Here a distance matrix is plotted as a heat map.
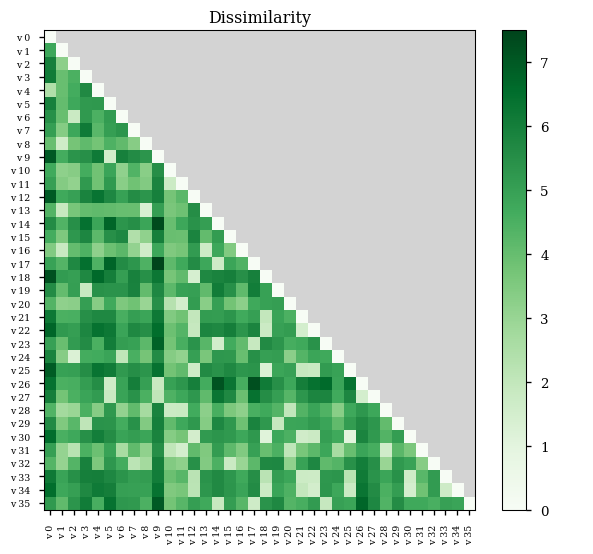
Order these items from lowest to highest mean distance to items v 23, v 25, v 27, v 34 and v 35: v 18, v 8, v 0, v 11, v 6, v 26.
v 18, v 11, v 8, v 6, v 26, v 0
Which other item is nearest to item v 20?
v 11
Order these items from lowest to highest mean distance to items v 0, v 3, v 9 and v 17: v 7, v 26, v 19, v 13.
v 13, v 19, v 26, v 7
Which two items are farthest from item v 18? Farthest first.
v 0, v 4
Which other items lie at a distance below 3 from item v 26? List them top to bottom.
v 5, v 9, v 27
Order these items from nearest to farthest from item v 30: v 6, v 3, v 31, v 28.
v 31, v 28, v 6, v 3
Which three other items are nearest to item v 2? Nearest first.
v 24, v 6, v 31
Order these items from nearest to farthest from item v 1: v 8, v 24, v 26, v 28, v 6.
v 8, v 28, v 24, v 6, v 26
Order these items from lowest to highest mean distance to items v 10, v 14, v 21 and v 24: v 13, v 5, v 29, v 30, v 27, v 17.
v 30, v 17, v 13, v 29, v 27, v 5
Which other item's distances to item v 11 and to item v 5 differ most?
v 9
